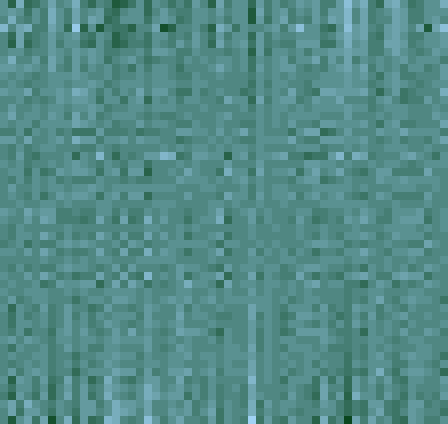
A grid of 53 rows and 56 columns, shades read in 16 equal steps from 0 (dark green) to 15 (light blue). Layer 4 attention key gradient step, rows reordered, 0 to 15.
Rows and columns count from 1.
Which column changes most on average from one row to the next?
2
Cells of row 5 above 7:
26
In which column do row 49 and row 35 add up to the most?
19
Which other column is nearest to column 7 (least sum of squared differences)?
44
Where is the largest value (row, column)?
53, 32
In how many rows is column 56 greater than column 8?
26
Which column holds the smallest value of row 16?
48
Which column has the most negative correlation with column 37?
51
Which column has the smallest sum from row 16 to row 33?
15
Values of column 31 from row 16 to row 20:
6 10 6 8 9
